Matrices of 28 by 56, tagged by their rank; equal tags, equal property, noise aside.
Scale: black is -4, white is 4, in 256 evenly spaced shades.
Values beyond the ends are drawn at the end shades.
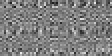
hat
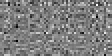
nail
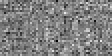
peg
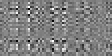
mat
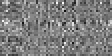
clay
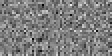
peg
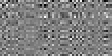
mat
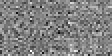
peg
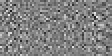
nail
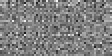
nail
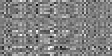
hat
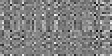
hat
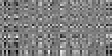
mat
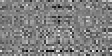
hat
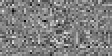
nail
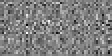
clay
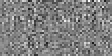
nail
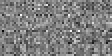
nail
